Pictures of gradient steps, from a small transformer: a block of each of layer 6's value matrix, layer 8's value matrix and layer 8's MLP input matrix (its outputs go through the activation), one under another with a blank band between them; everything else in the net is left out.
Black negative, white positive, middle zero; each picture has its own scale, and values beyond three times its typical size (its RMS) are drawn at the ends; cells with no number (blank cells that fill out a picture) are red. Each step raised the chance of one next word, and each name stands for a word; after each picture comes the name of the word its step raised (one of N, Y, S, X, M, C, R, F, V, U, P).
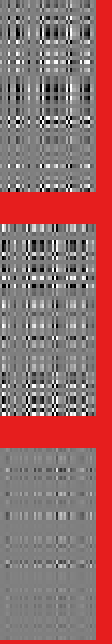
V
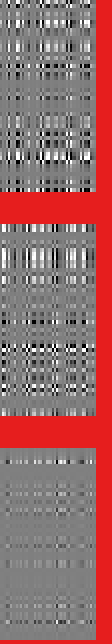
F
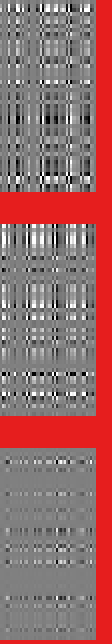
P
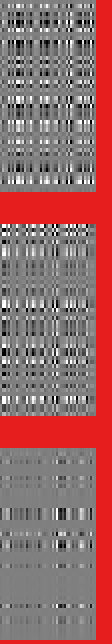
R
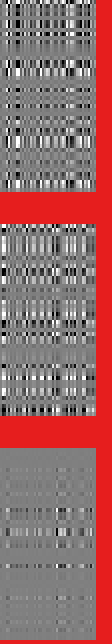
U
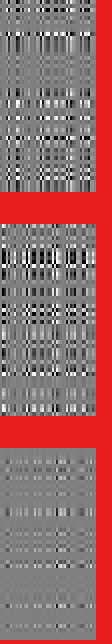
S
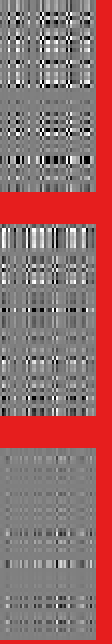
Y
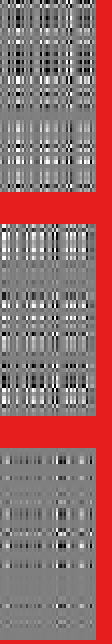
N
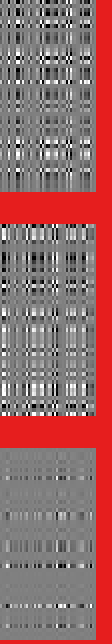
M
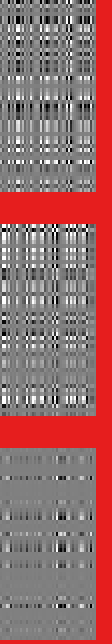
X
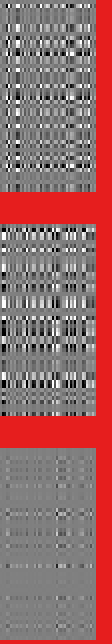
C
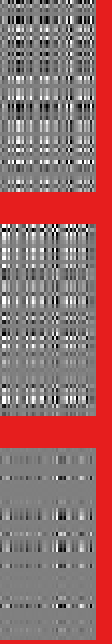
X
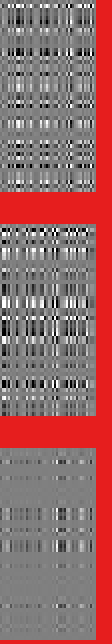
C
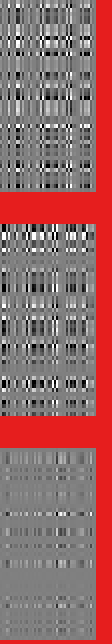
C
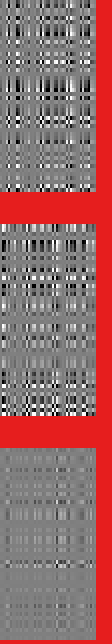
V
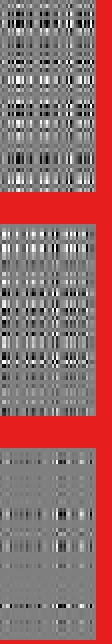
Y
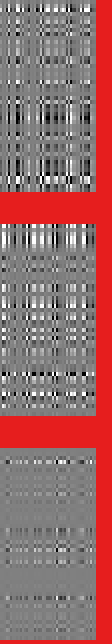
P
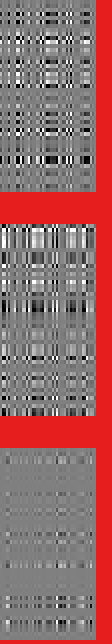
Y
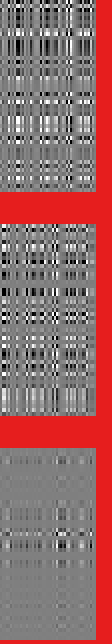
S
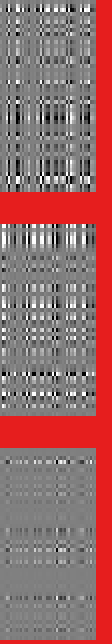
P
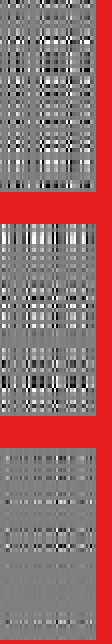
N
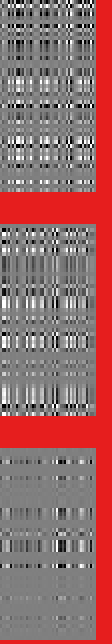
M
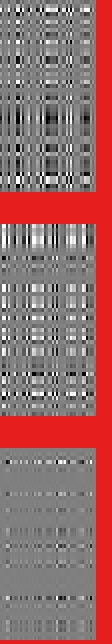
P
